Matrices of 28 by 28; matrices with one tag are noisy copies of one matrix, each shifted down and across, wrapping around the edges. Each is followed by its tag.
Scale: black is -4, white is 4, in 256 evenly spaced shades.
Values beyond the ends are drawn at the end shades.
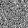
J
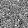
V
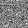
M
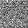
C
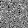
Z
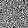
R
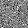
V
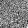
V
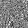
V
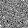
J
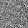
R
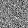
R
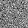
J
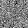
V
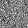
R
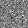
Z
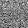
M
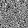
V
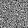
R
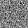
C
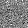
M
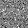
M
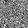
V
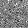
M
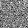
C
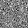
J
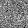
M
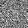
C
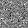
Z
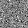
J
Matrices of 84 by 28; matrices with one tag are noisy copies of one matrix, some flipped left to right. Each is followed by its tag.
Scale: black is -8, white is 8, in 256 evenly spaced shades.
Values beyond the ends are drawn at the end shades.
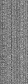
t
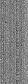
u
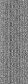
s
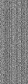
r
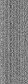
s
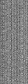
t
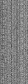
t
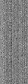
u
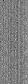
s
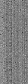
u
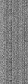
u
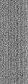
s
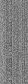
u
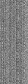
u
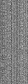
t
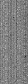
t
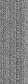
u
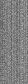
t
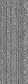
r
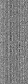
s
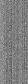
u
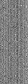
s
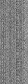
u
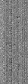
u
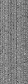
t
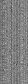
t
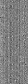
s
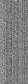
u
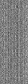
s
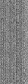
u
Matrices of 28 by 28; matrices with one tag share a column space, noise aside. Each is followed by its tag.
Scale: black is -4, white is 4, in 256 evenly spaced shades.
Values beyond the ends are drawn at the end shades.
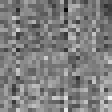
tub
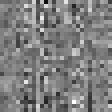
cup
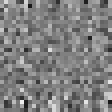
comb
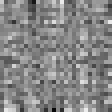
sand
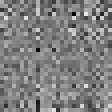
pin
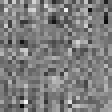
cup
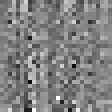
sand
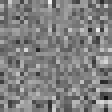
comb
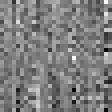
tub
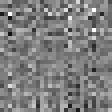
pin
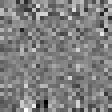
pin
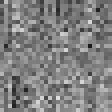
tub
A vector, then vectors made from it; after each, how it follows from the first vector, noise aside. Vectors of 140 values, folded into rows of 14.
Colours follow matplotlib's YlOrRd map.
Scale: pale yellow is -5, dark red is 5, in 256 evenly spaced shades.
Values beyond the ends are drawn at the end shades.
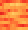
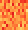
sign-scrambled.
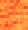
wrapped around, shrunk.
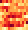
reversed, negated, scaled up.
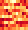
wrapped around, negated, scaled up.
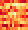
scaled up.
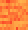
wrapped around, shrunk.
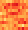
negated.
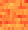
wrapped around, shrunk.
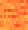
wrapped around, shrunk.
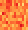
sign-scrambled.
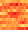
negated.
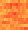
negated, shrunk.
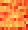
reversed.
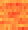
negated, shrunk.
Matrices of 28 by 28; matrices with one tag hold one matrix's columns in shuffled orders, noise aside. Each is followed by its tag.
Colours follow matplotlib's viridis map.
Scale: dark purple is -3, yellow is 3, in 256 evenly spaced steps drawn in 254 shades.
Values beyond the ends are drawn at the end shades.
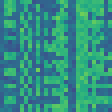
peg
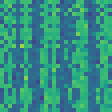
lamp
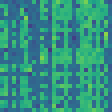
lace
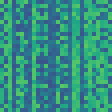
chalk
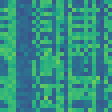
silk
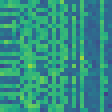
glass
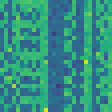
peg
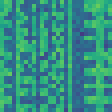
peg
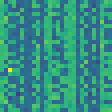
glass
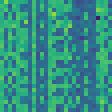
peg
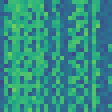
peg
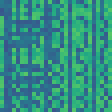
lace
